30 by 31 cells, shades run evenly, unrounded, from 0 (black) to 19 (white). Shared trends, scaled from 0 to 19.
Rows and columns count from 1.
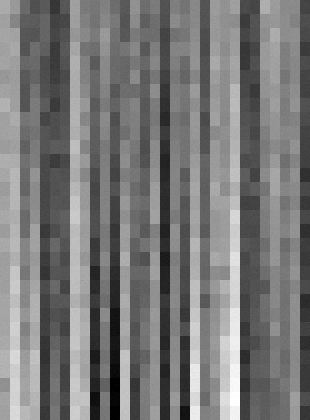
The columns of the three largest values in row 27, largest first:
24, 20, 2
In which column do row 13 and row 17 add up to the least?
17
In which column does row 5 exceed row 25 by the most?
12
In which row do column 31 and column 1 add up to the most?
8
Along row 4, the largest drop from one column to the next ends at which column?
25
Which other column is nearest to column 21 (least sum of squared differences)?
15
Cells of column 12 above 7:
7
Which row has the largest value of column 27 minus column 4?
1
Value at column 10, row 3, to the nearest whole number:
9
